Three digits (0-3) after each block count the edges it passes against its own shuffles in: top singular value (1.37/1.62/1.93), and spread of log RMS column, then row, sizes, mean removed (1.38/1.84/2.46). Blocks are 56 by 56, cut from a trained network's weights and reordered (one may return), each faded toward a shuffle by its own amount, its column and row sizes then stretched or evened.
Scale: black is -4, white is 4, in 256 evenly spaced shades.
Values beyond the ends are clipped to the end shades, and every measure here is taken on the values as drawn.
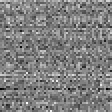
3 1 1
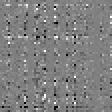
2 3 2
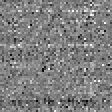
2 1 1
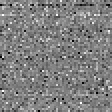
1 0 1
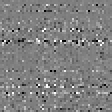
2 2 3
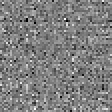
1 2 0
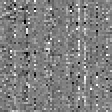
1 3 0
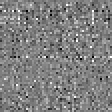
2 1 2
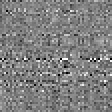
3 0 3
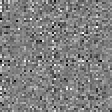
3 2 2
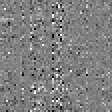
1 3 1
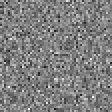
2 0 1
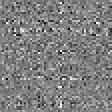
2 2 3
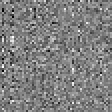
2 2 1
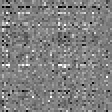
3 2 2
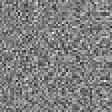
3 1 0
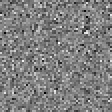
1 1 1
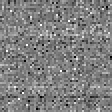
1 0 0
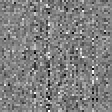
0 3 1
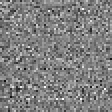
0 1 2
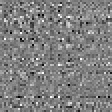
2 2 3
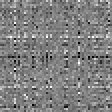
3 3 1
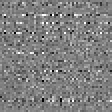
2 1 3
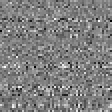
3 0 3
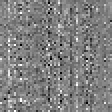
2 3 1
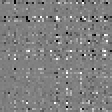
1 2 3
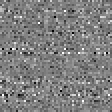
0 0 3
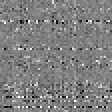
2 0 3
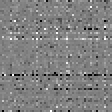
3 2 3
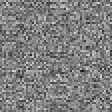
3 0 2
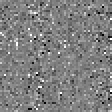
0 2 1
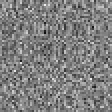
3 2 0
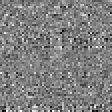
2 0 3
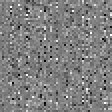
0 3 0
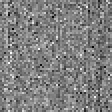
1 1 0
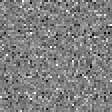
1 0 2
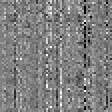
3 3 0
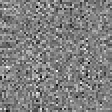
2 2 0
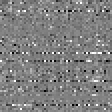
2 0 3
